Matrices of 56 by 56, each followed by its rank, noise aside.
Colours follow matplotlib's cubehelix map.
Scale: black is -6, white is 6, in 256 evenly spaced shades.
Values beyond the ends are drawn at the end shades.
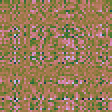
three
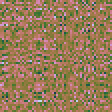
five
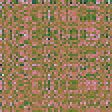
three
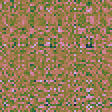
five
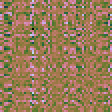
three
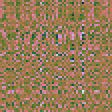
four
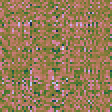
six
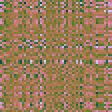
three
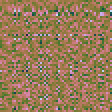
four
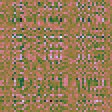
three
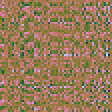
four
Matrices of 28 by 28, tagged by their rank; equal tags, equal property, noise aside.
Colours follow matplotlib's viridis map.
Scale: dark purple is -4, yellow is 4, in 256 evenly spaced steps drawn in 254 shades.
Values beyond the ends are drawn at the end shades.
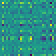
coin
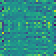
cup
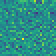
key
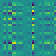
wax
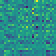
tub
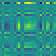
wax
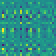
coin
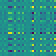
wax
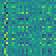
coin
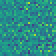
key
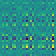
wax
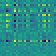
wax
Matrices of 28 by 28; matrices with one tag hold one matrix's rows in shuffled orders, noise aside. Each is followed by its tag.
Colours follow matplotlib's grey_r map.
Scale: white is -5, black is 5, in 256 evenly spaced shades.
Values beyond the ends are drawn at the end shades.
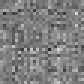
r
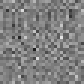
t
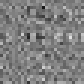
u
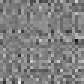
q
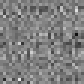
q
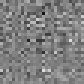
u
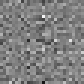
u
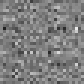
r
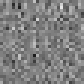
t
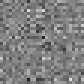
u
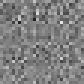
t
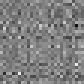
q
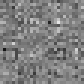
r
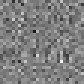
t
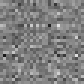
r
